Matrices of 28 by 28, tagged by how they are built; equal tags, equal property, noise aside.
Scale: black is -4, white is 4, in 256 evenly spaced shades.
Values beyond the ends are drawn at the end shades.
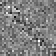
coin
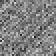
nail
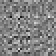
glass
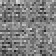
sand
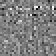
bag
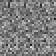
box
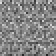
box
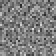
box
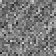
nail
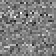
bag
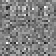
glass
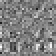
glass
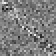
coin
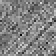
nail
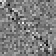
coin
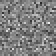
box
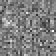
sand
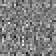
glass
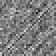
nail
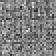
sand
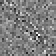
coin
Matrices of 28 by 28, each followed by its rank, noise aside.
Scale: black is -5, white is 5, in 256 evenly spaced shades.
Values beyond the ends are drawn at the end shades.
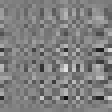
two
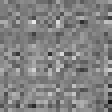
three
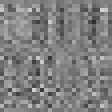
three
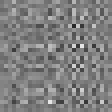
two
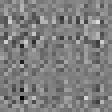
three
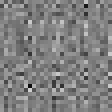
three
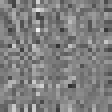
four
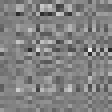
two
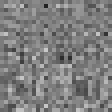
four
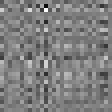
two
